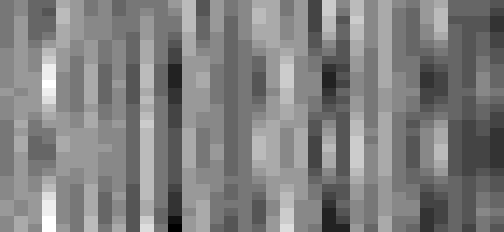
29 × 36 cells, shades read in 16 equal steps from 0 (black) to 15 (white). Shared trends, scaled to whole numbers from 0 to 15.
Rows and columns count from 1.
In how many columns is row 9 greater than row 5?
12
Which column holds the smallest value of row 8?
13
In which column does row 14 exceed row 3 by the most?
4
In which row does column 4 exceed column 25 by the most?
29
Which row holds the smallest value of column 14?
27
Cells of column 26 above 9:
16
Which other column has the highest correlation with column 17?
25
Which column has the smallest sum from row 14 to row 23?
36
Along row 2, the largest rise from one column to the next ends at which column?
24
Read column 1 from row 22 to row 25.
7 8 8 8
